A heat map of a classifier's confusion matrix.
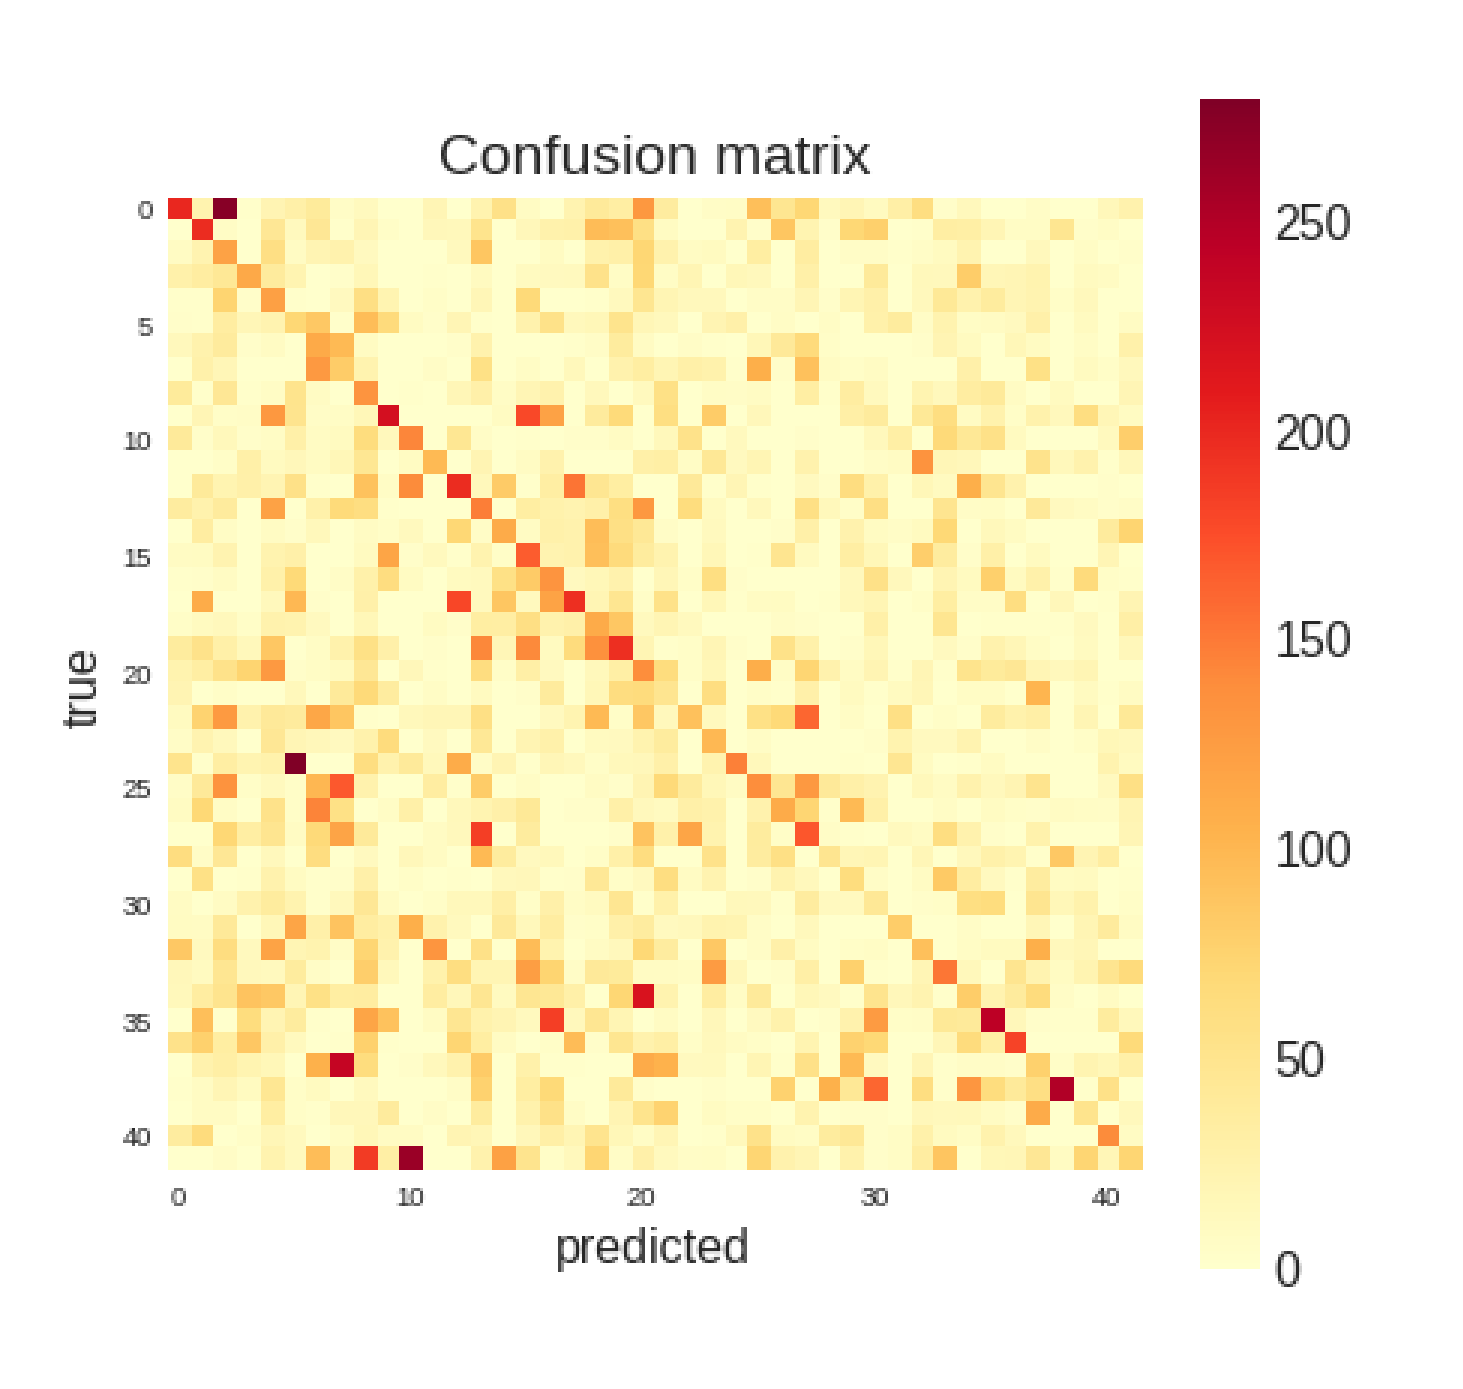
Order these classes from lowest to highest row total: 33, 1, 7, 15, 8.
8, 7, 15, 1, 33
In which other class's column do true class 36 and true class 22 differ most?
27
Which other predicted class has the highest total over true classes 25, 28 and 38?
13
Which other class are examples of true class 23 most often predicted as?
9
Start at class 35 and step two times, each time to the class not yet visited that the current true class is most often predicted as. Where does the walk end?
15
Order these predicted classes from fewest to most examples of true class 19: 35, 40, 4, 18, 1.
40, 35, 1, 4, 18
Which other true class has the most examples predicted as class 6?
26
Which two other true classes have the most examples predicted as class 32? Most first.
11, 15
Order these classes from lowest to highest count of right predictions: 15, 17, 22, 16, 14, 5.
5, 22, 14, 16, 15, 17
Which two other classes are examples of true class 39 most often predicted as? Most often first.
37, 21
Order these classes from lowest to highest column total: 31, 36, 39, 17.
31, 39, 36, 17
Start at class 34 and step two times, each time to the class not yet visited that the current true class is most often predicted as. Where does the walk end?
4
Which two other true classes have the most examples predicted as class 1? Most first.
17, 35
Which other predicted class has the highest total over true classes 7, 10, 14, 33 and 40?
41
